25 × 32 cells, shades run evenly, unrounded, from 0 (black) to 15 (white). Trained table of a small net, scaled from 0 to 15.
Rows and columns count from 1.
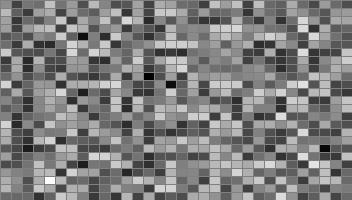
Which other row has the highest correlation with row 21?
5
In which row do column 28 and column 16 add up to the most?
4
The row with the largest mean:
23
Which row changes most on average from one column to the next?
3
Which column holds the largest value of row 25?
26
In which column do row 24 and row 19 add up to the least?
30
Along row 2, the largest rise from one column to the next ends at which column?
15
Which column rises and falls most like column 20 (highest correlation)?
22
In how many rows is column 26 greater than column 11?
8
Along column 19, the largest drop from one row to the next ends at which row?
16
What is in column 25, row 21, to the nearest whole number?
13
